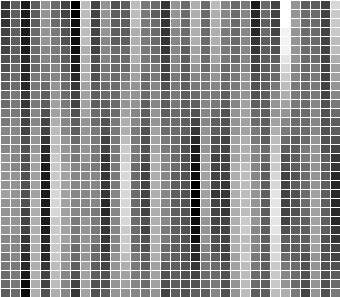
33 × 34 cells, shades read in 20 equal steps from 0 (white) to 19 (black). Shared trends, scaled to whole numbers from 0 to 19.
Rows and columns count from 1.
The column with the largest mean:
3
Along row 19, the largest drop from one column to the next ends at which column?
6
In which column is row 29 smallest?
28
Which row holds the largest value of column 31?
33
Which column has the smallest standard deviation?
27
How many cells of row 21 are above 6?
28
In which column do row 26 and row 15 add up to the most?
20
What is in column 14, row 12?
8
